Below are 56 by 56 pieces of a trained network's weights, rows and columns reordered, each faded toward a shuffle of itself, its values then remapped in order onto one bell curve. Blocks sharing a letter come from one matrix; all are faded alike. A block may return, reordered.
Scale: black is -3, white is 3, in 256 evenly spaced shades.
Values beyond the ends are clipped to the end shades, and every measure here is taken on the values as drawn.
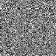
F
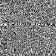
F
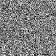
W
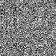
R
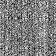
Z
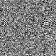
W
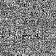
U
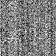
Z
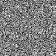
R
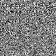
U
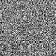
R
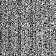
Z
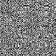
R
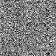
R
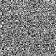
W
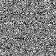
U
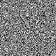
W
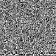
F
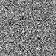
R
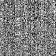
Z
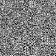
W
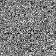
U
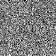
W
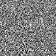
F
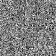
U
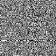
F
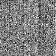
Z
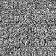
R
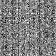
Z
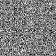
U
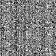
Z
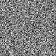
R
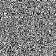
U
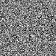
U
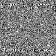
U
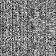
Z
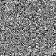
W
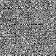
U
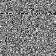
F
